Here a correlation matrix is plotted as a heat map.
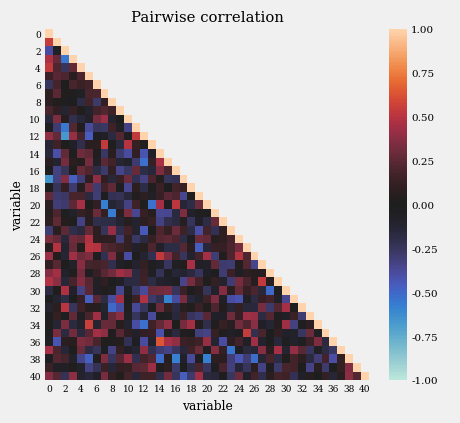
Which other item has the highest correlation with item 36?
14
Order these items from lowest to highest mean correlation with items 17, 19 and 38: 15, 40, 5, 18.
5, 18, 15, 40
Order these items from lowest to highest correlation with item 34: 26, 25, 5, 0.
0, 25, 26, 5
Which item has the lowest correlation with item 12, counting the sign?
2
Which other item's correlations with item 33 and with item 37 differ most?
23
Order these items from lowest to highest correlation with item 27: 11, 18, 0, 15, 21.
15, 11, 0, 21, 18
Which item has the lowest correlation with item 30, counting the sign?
28
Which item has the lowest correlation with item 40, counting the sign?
17
